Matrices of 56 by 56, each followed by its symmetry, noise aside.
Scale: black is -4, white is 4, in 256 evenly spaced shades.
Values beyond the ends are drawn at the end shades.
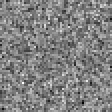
same after a half turn.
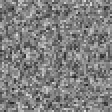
mirrored top to bottom.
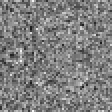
mirrored top to bottom.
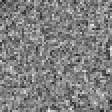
symmetric.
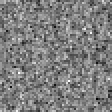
mirrored top to bottom.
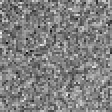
symmetric.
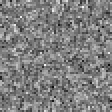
same after a half turn.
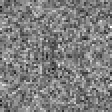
mirrored top to bottom.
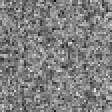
mirrored top to bottom.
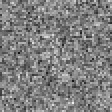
same after a half turn.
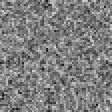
symmetric across the other diagonal.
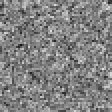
symmetric across the other diagonal.
